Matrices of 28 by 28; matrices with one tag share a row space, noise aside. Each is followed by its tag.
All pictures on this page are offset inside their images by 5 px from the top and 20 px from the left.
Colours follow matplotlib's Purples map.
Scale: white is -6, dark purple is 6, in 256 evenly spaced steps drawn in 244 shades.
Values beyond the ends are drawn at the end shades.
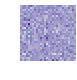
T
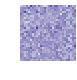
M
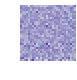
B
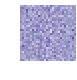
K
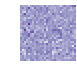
T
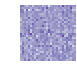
B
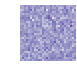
K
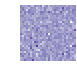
B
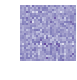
K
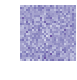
K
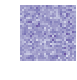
M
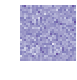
M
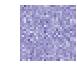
T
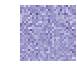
B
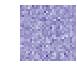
K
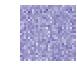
B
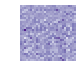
M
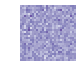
T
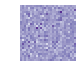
T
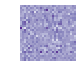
T
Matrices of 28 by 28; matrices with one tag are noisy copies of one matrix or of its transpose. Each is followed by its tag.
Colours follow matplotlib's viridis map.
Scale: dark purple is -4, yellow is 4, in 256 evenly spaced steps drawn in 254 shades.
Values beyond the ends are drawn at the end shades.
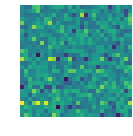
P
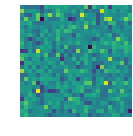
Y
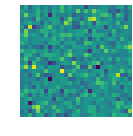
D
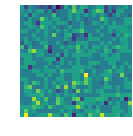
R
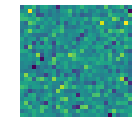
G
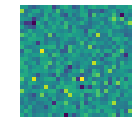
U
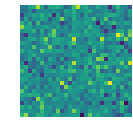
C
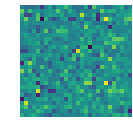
Y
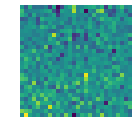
R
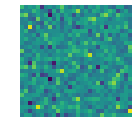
D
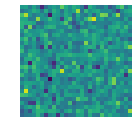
D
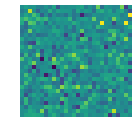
G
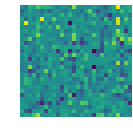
P
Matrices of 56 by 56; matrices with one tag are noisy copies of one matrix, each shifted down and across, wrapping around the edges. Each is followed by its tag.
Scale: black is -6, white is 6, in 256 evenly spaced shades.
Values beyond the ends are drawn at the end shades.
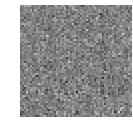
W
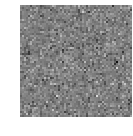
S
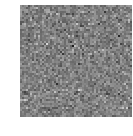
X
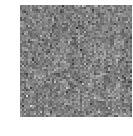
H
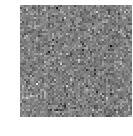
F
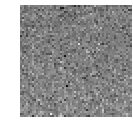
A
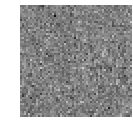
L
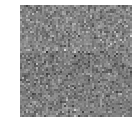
A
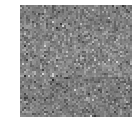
A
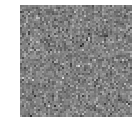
S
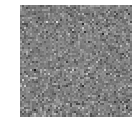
X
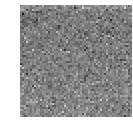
A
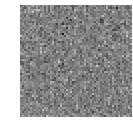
F
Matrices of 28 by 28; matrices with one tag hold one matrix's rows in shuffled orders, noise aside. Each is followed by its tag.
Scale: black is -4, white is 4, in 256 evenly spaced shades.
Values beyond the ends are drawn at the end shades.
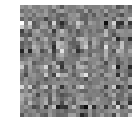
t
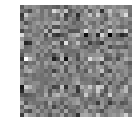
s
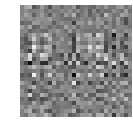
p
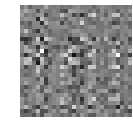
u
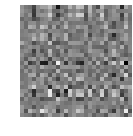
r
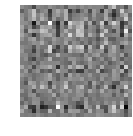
r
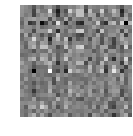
r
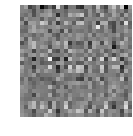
r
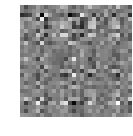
u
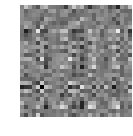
u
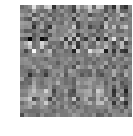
p
